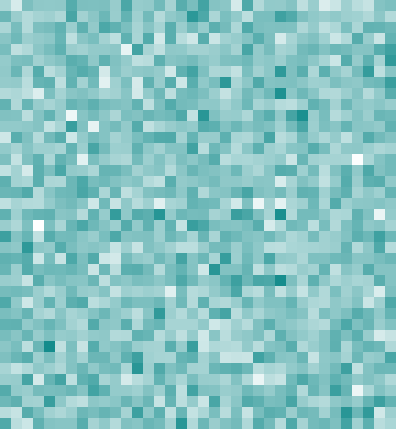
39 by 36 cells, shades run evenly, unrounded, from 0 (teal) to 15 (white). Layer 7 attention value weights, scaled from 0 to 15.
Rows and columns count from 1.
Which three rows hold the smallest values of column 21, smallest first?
8, 24, 29
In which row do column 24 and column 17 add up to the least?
39
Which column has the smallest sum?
36
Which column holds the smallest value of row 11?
28
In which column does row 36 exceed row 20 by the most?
33
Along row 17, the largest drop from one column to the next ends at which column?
16
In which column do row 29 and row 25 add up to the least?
20
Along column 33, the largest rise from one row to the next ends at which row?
15
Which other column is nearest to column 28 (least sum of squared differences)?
30
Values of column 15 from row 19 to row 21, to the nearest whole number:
13 1 9
